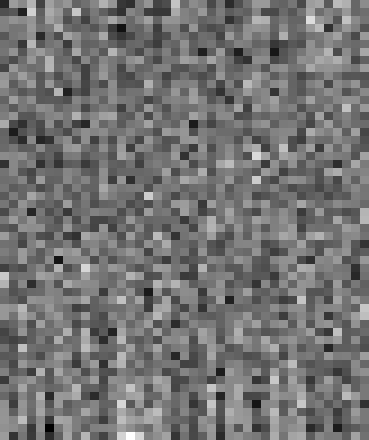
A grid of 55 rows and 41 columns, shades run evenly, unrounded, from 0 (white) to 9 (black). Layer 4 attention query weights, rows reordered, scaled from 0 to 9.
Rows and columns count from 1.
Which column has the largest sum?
22
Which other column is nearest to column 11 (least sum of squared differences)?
13
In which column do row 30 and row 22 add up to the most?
20
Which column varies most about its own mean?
14
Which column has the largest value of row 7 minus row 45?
31
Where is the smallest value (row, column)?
55, 15
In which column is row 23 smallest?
29
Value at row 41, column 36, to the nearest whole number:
4
